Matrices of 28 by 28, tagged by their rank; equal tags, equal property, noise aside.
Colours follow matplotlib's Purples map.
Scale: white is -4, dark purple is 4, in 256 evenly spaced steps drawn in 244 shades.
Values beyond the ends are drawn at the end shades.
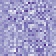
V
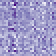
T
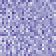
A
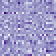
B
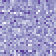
V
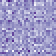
V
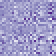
T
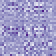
T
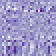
B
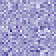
A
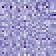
V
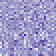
V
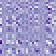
B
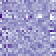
T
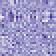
V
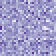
A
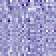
V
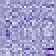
T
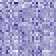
T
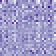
T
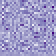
V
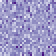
V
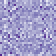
A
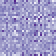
B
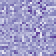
V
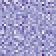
A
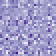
B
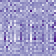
B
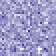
A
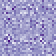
A
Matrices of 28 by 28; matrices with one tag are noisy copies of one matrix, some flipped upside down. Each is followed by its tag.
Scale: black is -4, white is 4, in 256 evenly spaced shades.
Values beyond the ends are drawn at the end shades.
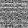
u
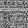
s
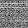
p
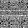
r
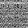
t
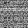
s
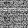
s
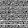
p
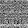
t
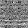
u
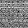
p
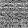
u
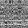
u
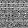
p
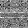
r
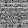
u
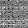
p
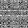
r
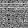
p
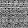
p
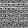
p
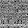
t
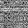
s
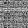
s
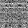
u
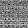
p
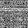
s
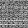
p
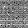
p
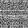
r
